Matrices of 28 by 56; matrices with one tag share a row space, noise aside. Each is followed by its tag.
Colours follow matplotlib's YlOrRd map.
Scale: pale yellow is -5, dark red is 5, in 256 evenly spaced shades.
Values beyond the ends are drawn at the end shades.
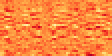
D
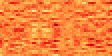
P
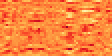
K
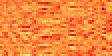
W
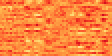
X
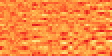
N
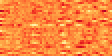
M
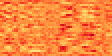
K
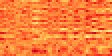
N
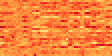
N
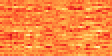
X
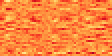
D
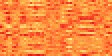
K
